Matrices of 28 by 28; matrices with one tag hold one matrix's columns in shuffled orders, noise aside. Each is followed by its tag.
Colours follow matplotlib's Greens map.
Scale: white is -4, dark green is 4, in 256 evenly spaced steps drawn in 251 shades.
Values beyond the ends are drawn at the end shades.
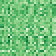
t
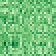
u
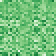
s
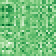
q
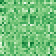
u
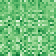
s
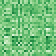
t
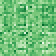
q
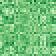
u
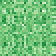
u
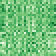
q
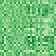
t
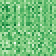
q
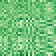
s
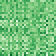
s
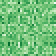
u
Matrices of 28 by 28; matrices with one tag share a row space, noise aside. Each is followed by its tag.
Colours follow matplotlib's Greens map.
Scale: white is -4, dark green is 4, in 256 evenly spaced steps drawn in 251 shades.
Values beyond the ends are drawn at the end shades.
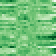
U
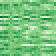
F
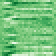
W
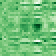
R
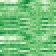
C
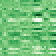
R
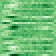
W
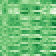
R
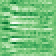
W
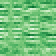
F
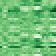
R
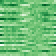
C
